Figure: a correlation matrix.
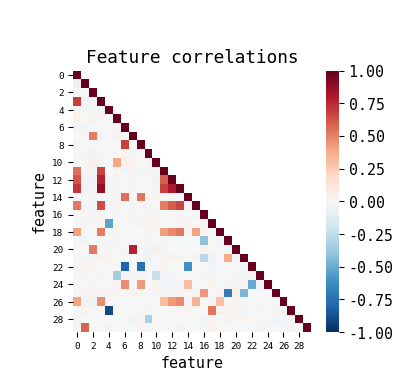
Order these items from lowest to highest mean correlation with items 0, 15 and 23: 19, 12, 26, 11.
19, 26, 11, 12
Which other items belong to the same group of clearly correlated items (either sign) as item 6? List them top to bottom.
8, 14, 22, 24
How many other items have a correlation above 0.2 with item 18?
7
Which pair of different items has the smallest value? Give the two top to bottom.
4, 27
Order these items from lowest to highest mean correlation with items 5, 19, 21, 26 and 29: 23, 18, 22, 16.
16, 23, 22, 18
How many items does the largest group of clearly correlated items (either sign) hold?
8
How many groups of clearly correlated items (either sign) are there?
8
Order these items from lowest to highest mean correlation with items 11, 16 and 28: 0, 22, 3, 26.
22, 26, 0, 3
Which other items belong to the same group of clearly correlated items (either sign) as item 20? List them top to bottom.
2, 7
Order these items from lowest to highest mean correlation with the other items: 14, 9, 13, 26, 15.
9, 14, 26, 15, 13
